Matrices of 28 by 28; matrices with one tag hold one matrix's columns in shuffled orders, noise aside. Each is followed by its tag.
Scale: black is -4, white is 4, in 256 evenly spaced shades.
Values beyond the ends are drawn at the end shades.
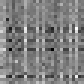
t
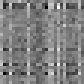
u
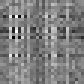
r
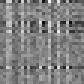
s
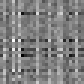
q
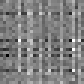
q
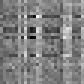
r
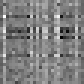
r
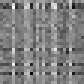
u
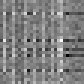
q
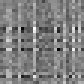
t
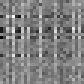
r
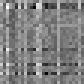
u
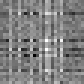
q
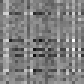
q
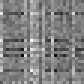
q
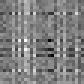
q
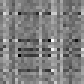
q
